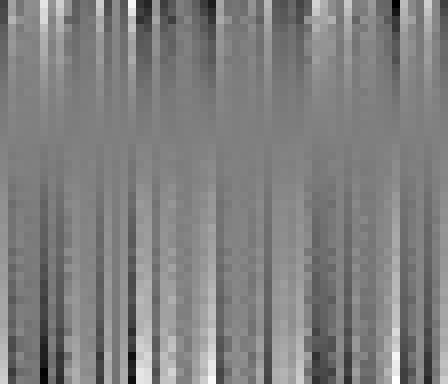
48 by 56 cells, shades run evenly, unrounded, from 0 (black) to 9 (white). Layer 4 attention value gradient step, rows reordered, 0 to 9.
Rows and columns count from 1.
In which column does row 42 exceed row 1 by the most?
50
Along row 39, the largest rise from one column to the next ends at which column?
18
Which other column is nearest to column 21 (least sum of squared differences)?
56
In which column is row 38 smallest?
6
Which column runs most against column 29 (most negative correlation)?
9
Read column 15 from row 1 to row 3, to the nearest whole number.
5 5 5
